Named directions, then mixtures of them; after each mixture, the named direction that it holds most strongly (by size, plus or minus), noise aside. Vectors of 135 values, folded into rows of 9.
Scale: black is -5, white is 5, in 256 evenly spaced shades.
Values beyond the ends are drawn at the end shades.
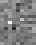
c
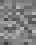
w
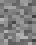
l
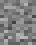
l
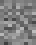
w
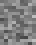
l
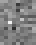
c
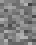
l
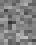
l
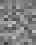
w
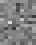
c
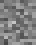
l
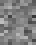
l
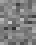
c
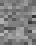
w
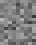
l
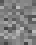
w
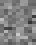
l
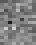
c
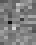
c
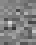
w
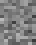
l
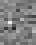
c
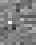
c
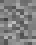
l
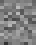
w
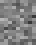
l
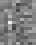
c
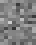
c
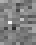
c
